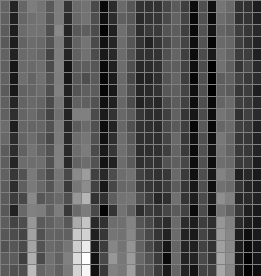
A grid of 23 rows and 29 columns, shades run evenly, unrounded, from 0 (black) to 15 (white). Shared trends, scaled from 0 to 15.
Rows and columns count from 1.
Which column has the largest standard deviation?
10
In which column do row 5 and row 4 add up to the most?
7
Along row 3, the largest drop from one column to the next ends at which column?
8
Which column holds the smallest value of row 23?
28
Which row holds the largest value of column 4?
23
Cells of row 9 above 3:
19
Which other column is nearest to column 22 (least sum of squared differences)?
24
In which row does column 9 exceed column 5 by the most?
22
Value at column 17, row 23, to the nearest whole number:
5
